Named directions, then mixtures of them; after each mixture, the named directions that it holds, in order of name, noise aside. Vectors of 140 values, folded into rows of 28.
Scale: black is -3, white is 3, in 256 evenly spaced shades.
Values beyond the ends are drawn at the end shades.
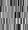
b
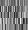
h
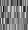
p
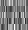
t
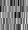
b.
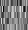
p.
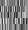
h.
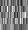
b, h, p.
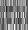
t.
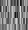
b, h, p.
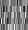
p, t.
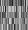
p, t.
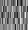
h, p.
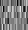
p.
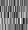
h.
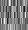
h, p, t.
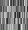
b, p, t.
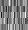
h, p, t.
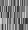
h, t.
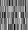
t.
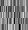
b, h, t.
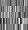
b, h.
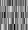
t.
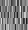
h, p.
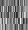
h.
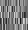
h.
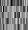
b, p.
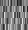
b, p, t.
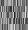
h, t.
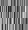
h, t.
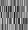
h, t.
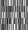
t.
